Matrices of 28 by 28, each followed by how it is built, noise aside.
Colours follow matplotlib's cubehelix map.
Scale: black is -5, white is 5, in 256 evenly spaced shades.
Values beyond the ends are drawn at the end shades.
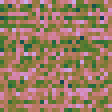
blocks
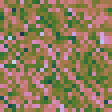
Toeplitz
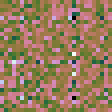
low rank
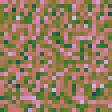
repeating columns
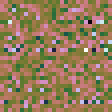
uneven rows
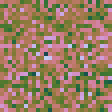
repeating columns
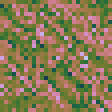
Toeplitz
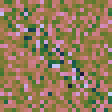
banded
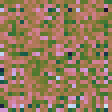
low rank
